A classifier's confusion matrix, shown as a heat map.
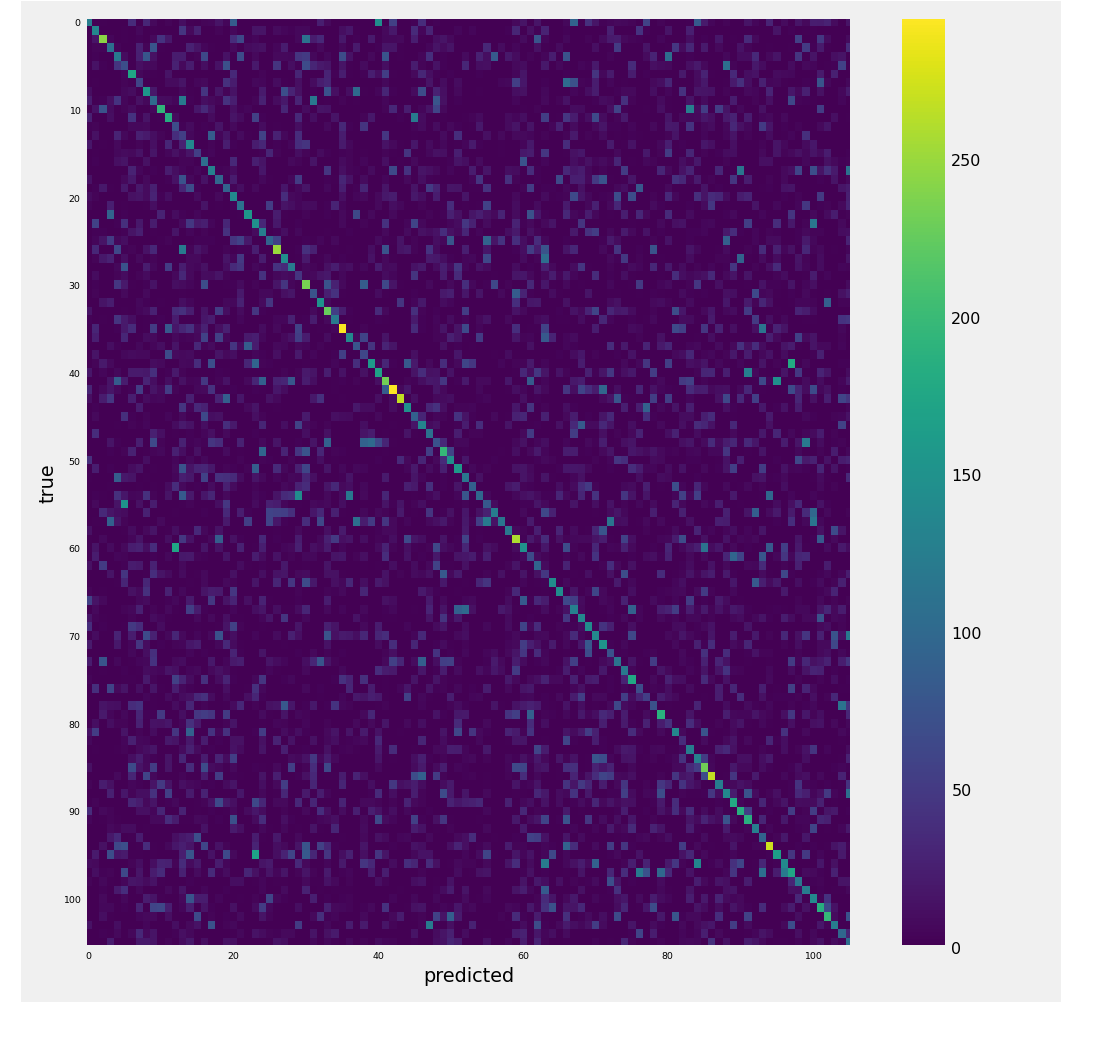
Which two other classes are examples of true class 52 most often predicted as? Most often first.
4, 16
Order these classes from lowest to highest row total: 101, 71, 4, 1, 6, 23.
1, 6, 71, 23, 101, 4
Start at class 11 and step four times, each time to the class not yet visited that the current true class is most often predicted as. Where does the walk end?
12
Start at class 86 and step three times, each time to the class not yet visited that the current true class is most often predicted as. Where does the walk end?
101
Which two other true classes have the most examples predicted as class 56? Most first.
4, 30
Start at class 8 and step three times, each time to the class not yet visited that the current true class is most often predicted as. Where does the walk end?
3
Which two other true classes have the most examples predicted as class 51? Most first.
67, 81
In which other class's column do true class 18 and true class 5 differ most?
88
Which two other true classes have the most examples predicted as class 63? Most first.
96, 27
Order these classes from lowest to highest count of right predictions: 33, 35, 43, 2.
33, 2, 43, 35
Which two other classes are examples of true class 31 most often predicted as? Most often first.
59, 92
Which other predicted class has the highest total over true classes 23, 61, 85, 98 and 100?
14
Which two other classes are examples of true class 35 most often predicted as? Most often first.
93, 11
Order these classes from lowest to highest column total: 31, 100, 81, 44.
44, 31, 81, 100
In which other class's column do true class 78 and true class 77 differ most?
104
